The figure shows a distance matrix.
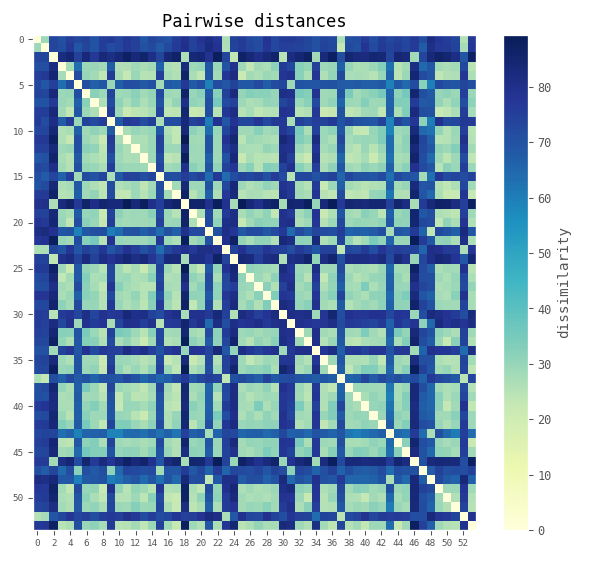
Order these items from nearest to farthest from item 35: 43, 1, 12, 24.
12, 43, 1, 24
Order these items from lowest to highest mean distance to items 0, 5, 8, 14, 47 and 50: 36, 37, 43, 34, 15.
36, 15, 37, 43, 34
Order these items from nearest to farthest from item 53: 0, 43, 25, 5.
25, 43, 5, 0
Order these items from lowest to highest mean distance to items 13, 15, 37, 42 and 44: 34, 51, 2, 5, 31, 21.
51, 5, 31, 21, 34, 2
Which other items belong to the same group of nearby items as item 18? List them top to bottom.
2, 24, 30, 34, 46
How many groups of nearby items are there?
5
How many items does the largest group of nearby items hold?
35
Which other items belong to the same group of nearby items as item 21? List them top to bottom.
43, 48
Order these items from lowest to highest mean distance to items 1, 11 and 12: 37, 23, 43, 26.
26, 37, 23, 43
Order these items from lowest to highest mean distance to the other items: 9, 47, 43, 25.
25, 43, 47, 9
